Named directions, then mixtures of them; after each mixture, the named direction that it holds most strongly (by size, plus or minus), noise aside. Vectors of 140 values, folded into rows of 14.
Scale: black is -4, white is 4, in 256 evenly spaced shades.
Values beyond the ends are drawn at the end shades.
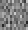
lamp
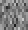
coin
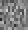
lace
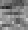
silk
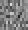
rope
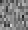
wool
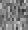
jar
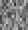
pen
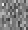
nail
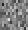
nail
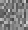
lamp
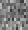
jar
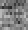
silk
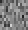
wool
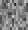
pen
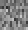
lamp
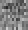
jar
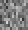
pen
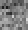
silk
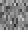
coin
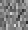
rope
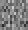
lamp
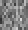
pen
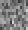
nail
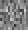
lace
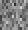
pen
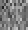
pen
